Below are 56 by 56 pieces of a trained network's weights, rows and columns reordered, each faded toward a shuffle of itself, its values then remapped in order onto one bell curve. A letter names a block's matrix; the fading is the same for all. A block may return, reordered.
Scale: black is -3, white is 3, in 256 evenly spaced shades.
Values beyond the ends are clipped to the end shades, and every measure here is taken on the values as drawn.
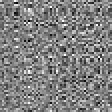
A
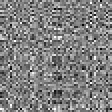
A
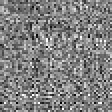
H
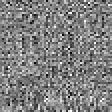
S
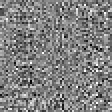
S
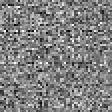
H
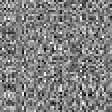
A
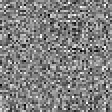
S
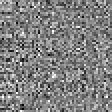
S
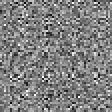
A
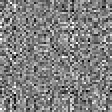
A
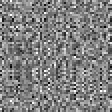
A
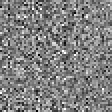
S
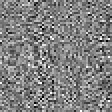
S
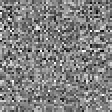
H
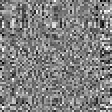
A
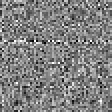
H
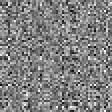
A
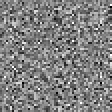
S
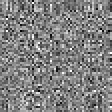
A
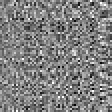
A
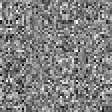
S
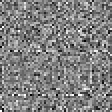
H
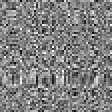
A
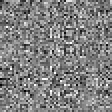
H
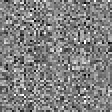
S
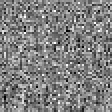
S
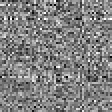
H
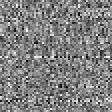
H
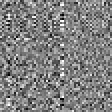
A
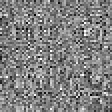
S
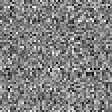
H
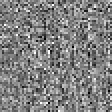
S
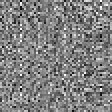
A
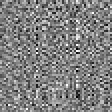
A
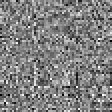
H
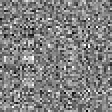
S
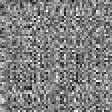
A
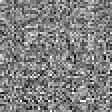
H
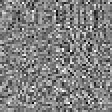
S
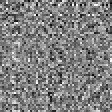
H
